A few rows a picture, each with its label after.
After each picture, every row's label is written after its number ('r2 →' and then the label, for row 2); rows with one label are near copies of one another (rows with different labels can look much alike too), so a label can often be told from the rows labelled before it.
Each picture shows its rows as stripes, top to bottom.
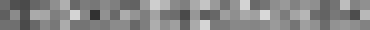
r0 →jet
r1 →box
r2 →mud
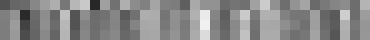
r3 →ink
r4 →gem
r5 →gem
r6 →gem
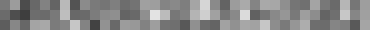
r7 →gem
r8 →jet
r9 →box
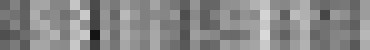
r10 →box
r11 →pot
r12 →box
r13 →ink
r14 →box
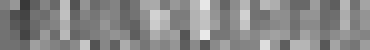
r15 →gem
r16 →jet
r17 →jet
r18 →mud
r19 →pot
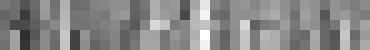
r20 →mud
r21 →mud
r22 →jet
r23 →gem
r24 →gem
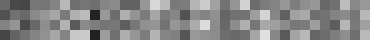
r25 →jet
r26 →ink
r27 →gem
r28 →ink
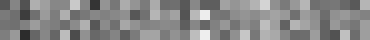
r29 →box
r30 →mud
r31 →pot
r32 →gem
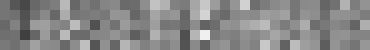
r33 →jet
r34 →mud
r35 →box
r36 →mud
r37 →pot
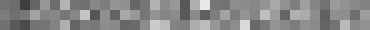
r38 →mud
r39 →pot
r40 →jet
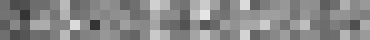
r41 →jet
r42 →mud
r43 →box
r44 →jet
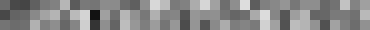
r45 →jet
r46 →ink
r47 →pot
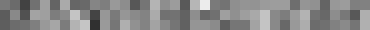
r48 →mud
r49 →box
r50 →ink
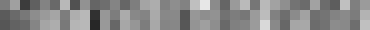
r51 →gem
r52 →ink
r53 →ink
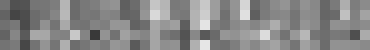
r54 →jet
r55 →jet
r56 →mud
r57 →box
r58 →mud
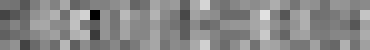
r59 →mud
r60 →ink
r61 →box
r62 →ink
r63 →gem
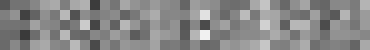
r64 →ink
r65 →gem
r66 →pot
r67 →mud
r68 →box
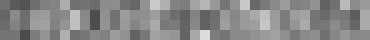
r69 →jet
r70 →box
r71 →box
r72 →mud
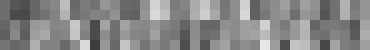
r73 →jet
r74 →jet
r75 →box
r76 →box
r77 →pot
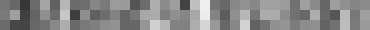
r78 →mud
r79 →gem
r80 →jet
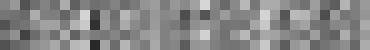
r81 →gem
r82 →pot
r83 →ink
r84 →gem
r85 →ink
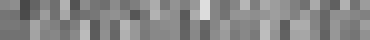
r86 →gem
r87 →mud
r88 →pot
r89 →pot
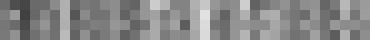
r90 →jet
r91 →gem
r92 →mud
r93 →gem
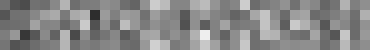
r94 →jet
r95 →ink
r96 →pot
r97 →gem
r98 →jet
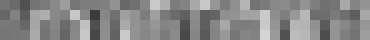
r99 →jet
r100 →box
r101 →pot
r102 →pot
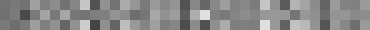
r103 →pot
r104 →mud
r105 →pot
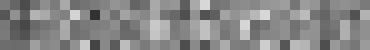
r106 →mud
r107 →box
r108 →jet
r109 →jet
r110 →pot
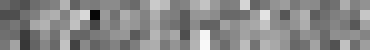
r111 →jet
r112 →ink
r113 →box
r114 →mud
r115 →gem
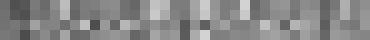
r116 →jet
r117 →jet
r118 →pot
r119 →mud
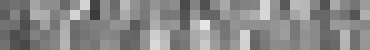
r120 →pot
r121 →box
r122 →mud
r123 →jet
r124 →jet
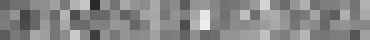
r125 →ink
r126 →gem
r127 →mud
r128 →box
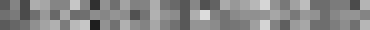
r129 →box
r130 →mud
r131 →ink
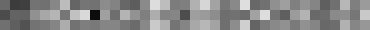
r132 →jet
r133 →ink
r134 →jet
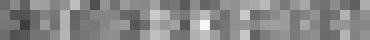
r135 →box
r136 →jet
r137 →mud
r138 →jet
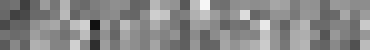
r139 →mud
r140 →jet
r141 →ink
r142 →pot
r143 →box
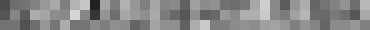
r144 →ink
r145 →box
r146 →mud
